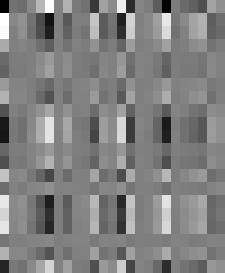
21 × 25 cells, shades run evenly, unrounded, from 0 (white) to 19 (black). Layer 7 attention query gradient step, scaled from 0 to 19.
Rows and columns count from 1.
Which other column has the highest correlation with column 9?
10
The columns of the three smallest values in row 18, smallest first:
1, 19, 15
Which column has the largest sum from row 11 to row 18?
6
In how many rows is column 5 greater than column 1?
10
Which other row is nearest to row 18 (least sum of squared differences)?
16
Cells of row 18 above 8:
18
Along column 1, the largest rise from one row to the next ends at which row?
21
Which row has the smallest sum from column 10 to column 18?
2
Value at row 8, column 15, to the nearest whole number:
7
